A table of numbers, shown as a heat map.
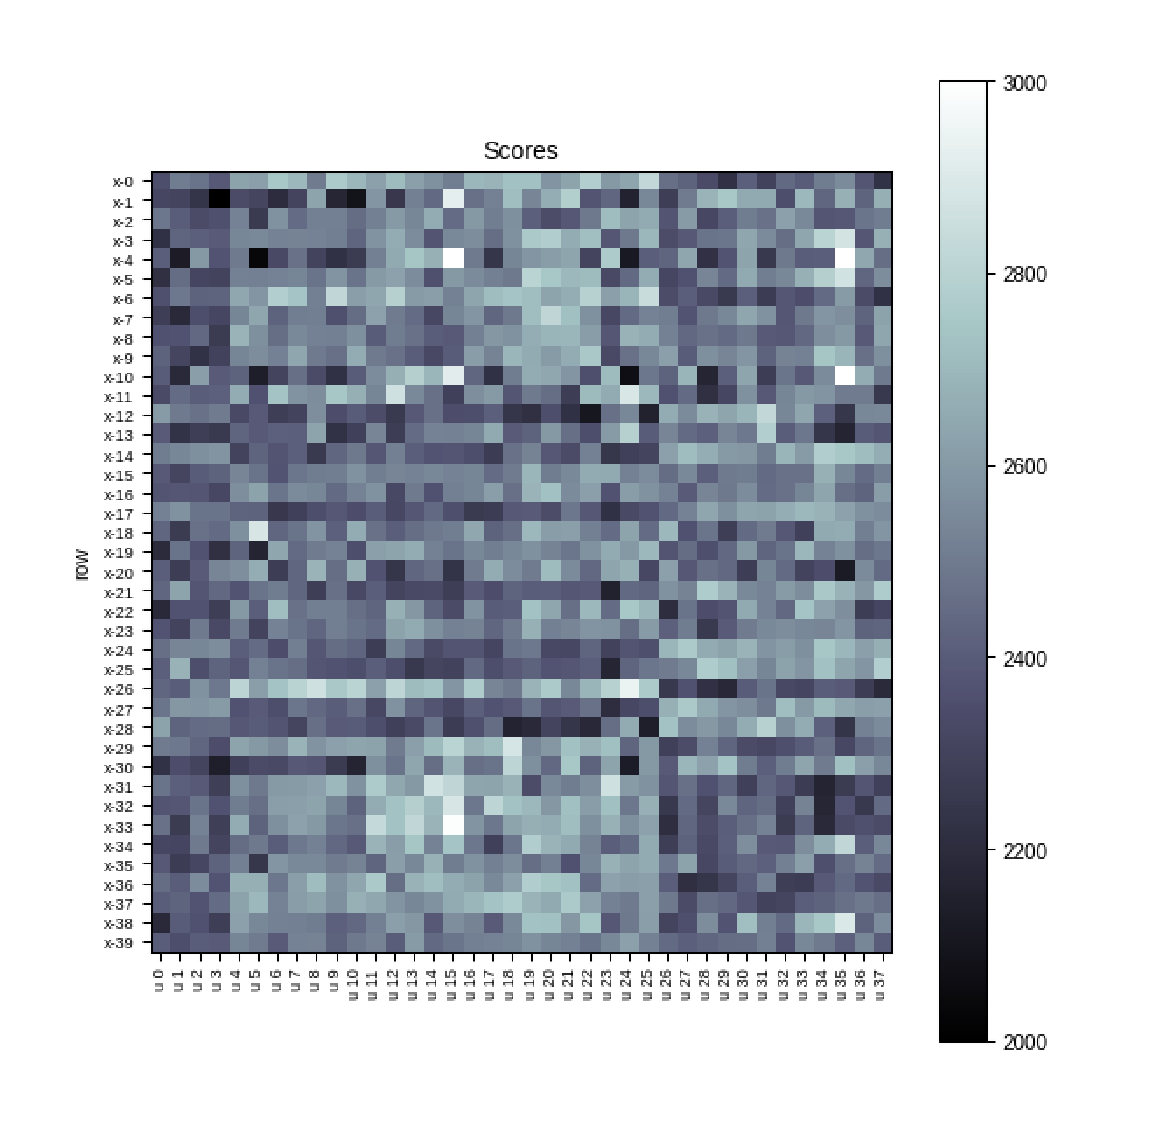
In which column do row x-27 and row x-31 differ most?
u 23
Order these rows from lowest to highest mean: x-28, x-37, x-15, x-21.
x-28, x-21, x-15, x-37
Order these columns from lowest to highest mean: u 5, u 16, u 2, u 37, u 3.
u 3, u 2, u 5, u 37, u 16
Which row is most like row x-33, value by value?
x-32
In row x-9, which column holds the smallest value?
u 2
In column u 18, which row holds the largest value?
x-29
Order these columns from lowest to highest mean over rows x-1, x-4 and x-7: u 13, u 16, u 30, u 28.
u 28, u 16, u 13, u 30
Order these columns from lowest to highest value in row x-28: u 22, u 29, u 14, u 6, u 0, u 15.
u 22, u 15, u 6, u 14, u 29, u 0
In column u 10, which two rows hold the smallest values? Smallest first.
x-1, x-30
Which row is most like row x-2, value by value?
x-35
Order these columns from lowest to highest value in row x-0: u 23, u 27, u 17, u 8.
u 27, u 8, u 23, u 17
